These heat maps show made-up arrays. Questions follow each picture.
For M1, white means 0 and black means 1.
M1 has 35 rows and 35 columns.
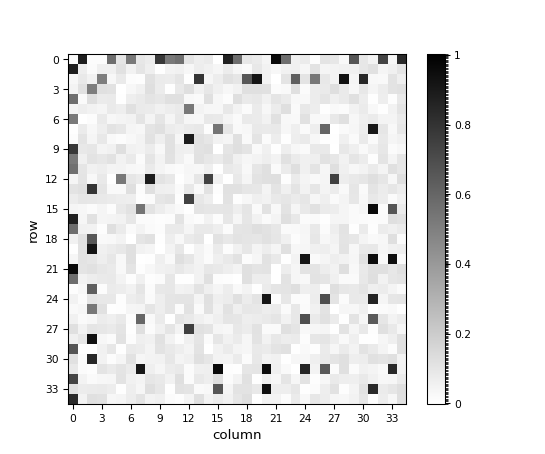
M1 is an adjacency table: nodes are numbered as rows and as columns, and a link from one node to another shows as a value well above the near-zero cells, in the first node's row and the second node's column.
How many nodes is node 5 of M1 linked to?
1
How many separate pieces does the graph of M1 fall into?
4
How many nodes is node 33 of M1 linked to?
3
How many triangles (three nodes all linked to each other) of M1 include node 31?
6
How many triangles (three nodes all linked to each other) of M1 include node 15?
2
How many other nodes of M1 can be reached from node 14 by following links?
4
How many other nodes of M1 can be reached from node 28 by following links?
8
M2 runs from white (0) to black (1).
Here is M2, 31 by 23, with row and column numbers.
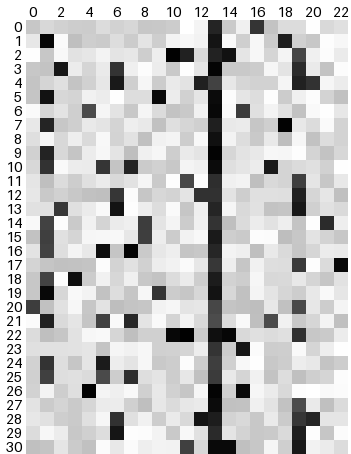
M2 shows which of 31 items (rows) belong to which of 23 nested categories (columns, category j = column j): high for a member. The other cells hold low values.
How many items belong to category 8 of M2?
2
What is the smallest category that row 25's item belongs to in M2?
7
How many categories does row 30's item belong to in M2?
4
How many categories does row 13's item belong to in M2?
4
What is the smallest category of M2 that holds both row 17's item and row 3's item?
19
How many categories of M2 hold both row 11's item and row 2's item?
3
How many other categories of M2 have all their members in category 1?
8
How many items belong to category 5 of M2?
5
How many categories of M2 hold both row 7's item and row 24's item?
2
